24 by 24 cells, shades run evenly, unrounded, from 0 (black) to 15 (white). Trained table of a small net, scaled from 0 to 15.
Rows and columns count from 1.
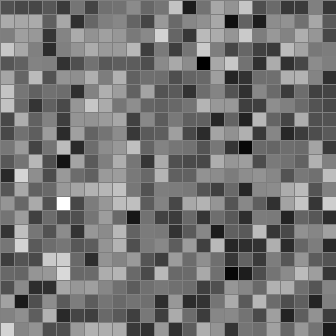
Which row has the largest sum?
3
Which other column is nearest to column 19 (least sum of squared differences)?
11
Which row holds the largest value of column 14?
15
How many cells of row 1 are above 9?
3
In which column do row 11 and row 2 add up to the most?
5
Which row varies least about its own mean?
16
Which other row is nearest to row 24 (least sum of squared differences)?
6
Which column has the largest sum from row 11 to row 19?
9
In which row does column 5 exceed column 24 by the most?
20
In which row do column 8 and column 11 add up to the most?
7
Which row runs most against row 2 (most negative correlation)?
22
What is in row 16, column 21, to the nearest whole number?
2
